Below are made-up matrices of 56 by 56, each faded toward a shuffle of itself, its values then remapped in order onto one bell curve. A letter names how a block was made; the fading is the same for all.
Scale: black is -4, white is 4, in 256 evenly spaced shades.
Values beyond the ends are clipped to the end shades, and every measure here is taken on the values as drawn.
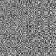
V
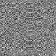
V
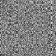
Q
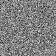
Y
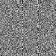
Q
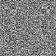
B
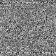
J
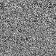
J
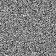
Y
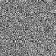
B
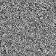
J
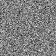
Y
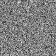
Y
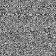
J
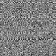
V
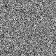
Y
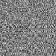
V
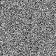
Y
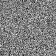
Y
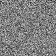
Y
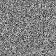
Y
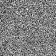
Y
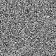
Y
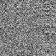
B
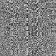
Q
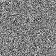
Y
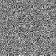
B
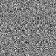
B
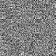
B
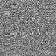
B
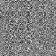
Q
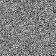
J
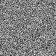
Y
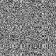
B
